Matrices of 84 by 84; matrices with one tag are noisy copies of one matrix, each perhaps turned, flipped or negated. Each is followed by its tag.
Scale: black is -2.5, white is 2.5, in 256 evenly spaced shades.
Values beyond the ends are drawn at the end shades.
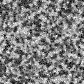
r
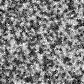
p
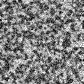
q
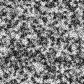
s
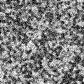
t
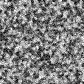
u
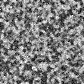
q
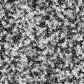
s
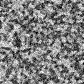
q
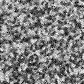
p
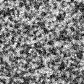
p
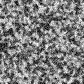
u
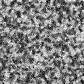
u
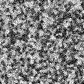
p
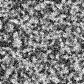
q
